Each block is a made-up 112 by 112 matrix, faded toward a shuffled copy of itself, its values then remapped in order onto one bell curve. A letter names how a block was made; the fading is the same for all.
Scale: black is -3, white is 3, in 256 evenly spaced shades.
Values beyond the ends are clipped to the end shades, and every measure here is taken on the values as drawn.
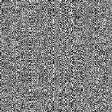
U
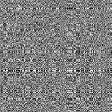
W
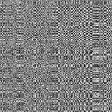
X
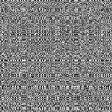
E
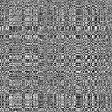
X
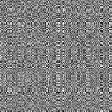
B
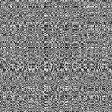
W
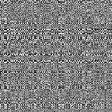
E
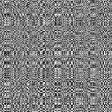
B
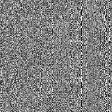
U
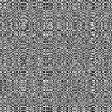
B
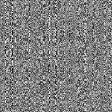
U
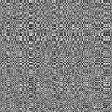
X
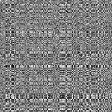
X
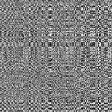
B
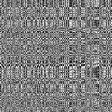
B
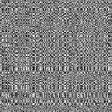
X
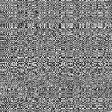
W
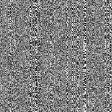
U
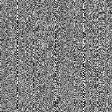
U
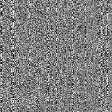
U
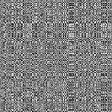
B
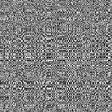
W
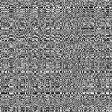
E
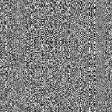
U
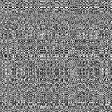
W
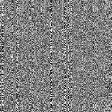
U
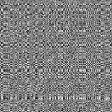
X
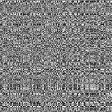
W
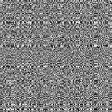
W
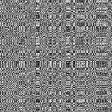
X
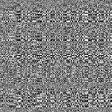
E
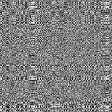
E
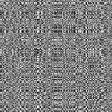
B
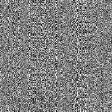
U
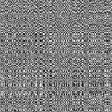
B
